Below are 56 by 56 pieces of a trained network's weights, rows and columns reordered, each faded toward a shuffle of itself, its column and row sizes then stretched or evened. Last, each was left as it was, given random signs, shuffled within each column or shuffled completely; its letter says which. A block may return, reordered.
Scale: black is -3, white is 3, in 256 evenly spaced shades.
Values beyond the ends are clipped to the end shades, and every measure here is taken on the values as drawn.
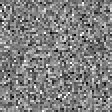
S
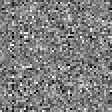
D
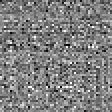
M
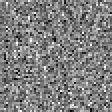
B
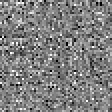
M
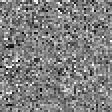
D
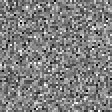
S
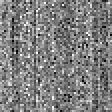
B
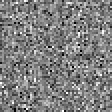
B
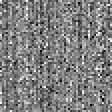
B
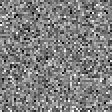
S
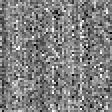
B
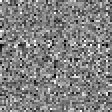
D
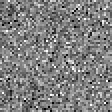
S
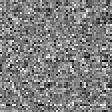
M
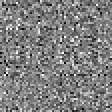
M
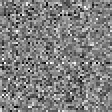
D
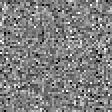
B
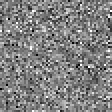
D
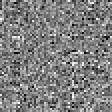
M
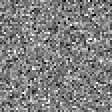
S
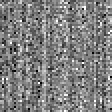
B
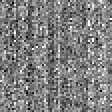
B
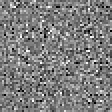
D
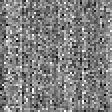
B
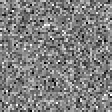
S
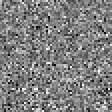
D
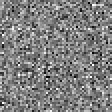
D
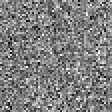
B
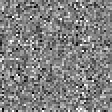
D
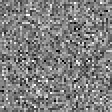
D
